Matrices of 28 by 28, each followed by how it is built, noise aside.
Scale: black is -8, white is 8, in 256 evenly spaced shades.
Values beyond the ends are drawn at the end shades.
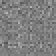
low rank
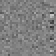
low rank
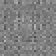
low rank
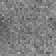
smooth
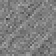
Hankel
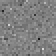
sparse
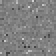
sparse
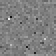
sparse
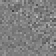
upper triangular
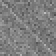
Toeplitz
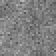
smooth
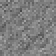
Hankel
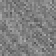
Toeplitz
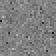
sparse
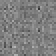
low rank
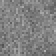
smooth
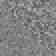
upper triangular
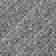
Hankel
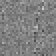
uneven columns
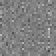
uneven columns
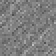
Hankel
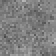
smooth
